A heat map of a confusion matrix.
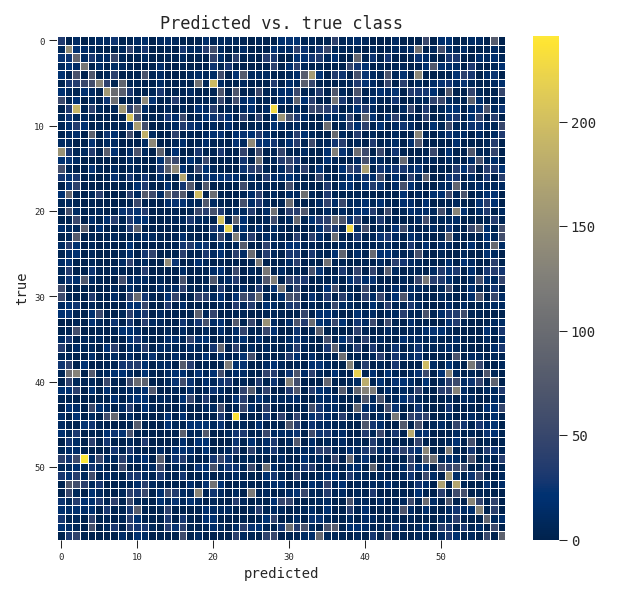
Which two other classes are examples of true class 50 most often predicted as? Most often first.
27, 41
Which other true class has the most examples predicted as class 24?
4
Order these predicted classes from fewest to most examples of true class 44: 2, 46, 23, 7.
2, 46, 7, 23
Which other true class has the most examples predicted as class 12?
41
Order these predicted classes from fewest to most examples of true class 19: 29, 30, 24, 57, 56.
29, 57, 56, 24, 30
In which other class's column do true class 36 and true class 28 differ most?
48
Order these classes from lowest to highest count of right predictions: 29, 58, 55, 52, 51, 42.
42, 58, 29, 55, 51, 52
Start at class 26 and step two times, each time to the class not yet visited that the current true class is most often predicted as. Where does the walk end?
45
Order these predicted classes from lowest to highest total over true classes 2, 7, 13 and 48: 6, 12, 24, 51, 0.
12, 24, 6, 51, 0
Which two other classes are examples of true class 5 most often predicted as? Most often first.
20, 18
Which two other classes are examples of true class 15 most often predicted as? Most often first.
40, 14
